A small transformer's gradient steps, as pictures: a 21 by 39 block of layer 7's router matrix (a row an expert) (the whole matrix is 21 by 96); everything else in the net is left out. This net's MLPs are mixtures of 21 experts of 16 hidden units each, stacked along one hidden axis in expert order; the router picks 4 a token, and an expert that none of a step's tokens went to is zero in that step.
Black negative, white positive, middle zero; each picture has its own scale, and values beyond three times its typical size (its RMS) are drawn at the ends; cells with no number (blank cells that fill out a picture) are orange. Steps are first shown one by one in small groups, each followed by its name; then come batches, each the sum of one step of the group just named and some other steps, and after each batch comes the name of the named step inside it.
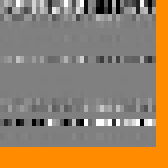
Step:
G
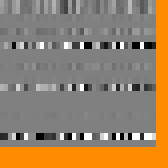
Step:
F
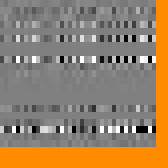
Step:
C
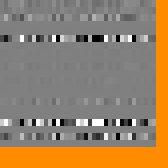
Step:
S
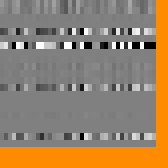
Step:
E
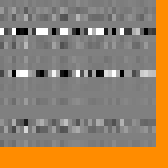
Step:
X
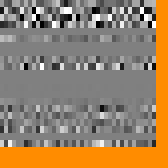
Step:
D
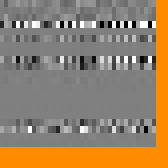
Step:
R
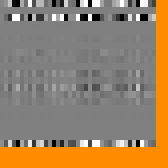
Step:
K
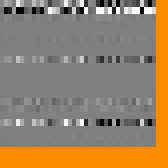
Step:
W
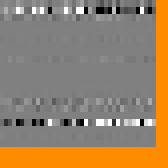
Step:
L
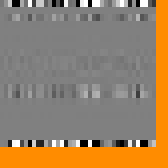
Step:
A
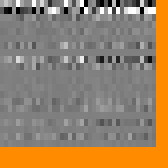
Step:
W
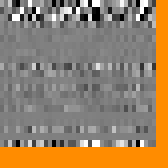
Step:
K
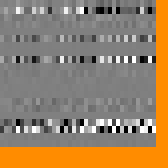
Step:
L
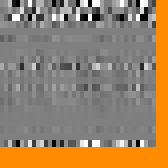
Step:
K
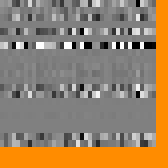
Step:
E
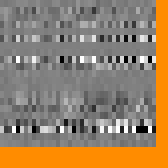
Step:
C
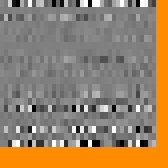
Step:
A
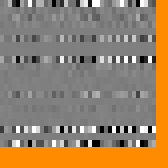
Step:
A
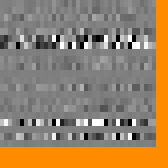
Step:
S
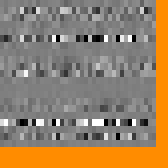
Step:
S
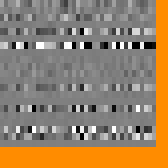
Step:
E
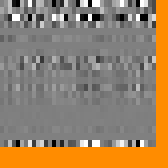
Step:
K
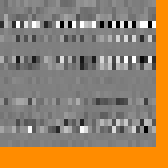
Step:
R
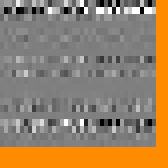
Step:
W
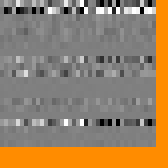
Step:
W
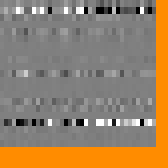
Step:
L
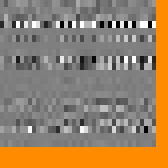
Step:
R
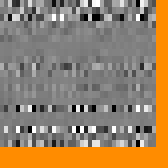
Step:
K
